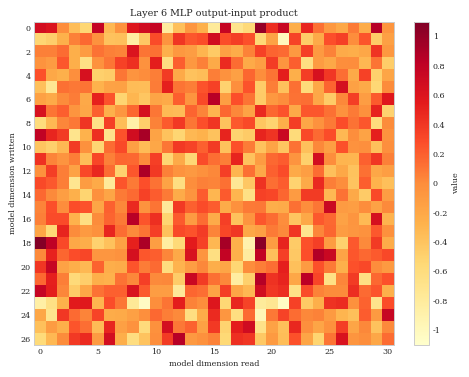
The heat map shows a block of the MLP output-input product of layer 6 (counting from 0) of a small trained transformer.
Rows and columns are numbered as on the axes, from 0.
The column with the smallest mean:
11
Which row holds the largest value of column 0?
18
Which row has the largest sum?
19
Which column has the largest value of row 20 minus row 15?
21
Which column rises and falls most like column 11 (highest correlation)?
26
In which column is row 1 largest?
15
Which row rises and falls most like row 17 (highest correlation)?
3
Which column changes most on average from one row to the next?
0
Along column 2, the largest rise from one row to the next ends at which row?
24
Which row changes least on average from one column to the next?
2
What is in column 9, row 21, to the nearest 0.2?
0.4
